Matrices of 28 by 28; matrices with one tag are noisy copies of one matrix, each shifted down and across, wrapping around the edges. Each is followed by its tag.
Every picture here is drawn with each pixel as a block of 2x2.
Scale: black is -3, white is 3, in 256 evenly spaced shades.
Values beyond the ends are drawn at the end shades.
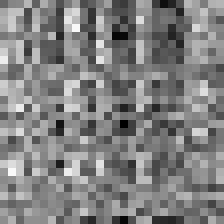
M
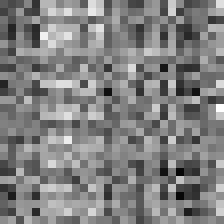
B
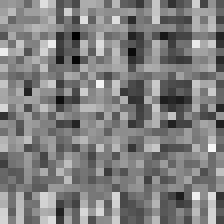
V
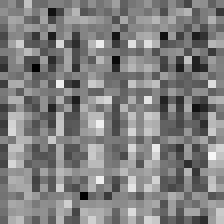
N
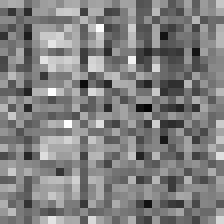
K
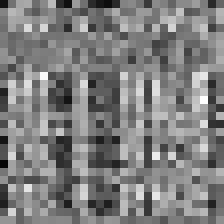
V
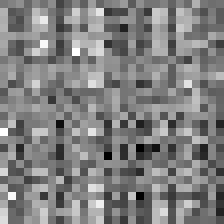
N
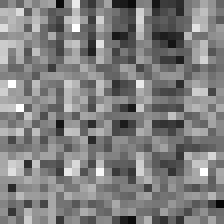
M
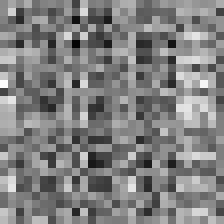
B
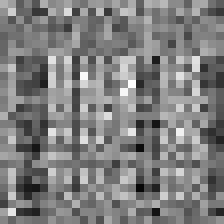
V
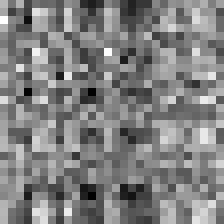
M
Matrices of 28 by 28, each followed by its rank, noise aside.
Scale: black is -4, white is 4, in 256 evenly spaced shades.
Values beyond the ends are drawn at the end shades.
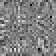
four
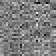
four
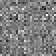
four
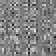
four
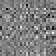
two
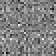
five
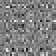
three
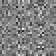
four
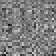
three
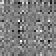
three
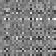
two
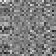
three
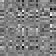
two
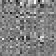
three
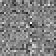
five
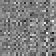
three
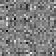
four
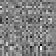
four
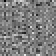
five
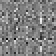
five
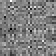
four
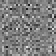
four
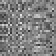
three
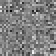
five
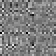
three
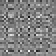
two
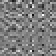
three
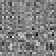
five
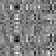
two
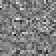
five
